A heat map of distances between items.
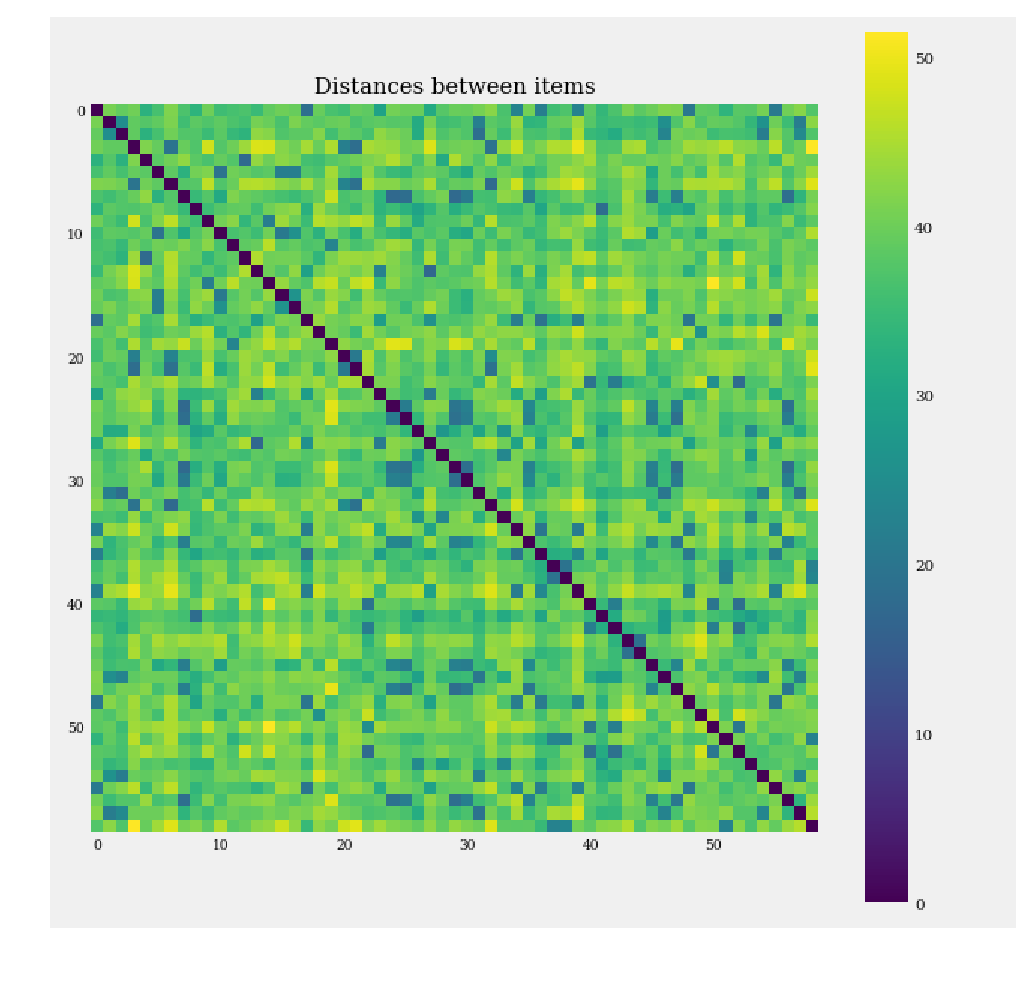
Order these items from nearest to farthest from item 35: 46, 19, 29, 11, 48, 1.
29, 1, 46, 11, 48, 19
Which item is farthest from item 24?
19
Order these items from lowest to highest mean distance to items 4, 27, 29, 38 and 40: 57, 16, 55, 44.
55, 44, 57, 16
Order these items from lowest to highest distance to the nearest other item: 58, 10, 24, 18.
24, 10, 58, 18
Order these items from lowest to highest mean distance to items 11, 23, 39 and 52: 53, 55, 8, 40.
55, 40, 8, 53
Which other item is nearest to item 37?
38
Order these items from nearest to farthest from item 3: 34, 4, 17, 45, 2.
45, 2, 4, 17, 34
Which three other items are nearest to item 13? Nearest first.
27, 23, 17
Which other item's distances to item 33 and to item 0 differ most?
39
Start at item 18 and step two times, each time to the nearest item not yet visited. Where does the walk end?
10
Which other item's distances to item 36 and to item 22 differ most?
34
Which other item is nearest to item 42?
52
